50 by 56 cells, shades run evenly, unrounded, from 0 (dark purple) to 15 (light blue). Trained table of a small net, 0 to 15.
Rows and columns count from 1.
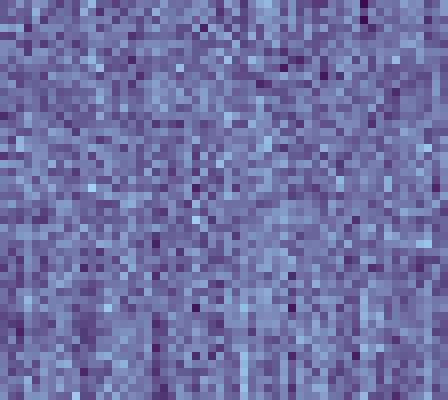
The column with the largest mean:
33
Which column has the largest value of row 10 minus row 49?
21
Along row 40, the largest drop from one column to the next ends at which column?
49
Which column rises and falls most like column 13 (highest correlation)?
23
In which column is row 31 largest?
54
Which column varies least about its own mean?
52
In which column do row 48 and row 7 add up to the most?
28
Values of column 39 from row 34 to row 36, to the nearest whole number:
9 7 7
